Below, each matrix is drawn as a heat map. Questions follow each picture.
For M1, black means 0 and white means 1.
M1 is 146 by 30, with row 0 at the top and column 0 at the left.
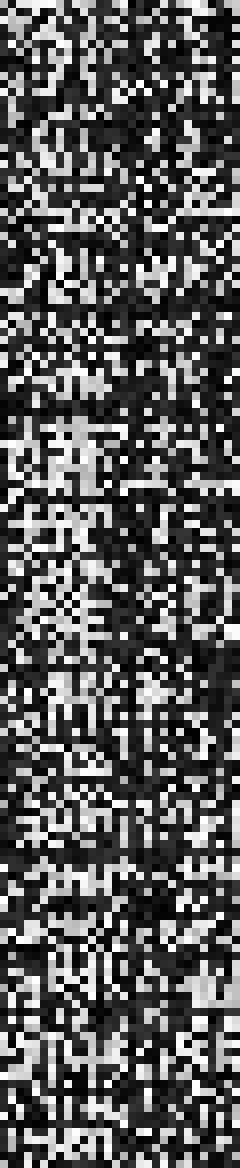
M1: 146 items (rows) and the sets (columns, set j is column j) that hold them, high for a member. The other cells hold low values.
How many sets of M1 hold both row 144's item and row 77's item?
7
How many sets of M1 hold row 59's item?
9
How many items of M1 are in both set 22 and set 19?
5
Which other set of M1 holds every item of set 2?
11
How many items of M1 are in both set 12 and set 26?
0
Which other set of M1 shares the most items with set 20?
3
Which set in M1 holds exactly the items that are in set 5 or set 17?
23
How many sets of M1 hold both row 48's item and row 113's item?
0
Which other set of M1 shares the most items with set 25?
29
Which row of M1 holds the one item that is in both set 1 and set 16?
68
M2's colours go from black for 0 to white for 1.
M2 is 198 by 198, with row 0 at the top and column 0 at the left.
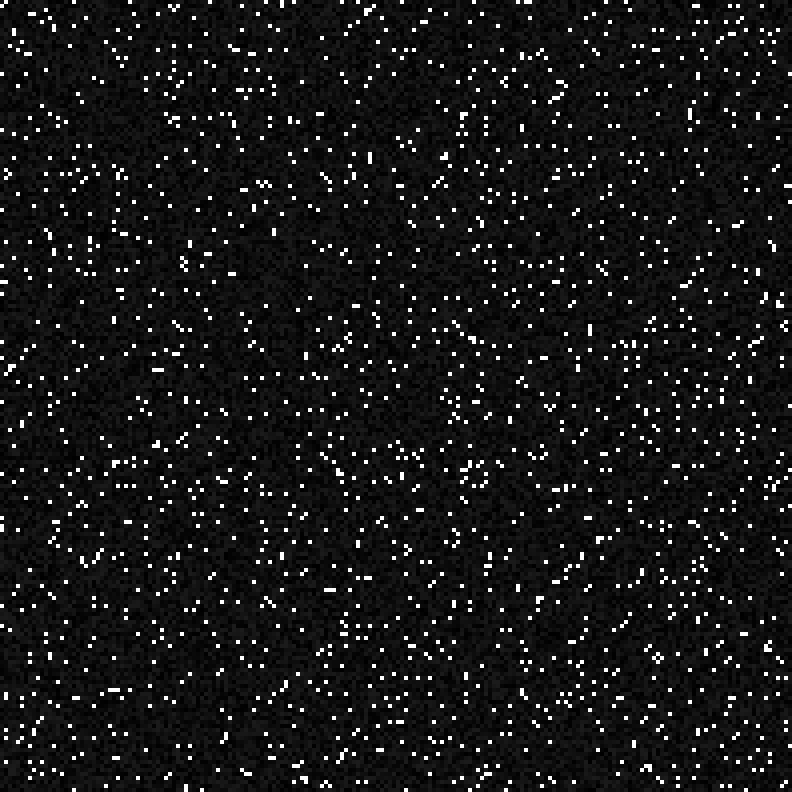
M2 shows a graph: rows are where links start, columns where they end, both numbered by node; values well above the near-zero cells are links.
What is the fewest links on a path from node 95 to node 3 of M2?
4
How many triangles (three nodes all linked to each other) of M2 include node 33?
0
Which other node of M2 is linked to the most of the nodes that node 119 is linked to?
node 36
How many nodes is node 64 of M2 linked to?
5
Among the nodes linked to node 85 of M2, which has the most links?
node 0
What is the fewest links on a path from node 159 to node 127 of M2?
2
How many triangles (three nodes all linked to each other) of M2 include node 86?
8
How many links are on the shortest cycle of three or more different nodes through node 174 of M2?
3
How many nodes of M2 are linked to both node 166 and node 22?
2
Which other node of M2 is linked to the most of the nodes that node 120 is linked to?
node 29
